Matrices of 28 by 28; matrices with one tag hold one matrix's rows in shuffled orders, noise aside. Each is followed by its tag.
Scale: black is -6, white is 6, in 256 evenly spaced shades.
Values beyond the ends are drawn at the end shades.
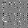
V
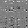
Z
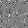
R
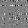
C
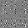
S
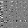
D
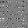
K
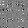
K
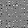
R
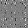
S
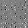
S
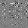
C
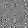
S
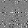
C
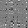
Z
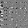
D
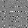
C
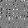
R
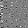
D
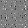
S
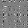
V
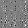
S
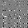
V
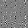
S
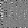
D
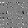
K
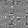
Z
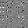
K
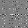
C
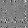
S
